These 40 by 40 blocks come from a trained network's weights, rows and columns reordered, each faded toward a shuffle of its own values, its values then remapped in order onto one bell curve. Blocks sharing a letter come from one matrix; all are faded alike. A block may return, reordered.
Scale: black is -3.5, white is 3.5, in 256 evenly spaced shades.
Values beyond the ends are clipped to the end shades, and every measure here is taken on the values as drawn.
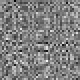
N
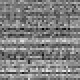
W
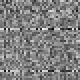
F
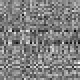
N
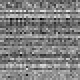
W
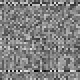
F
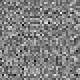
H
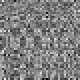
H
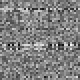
F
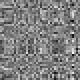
H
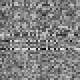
F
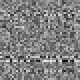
F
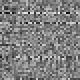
F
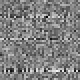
F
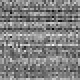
W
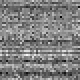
W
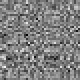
N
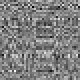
N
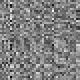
H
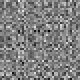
N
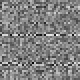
F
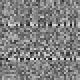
F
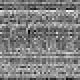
W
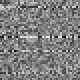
F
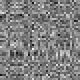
N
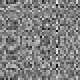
H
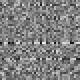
F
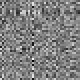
H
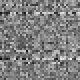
F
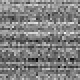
W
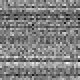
W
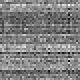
W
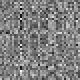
H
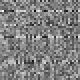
F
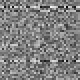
F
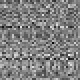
N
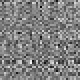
H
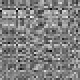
N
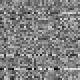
F
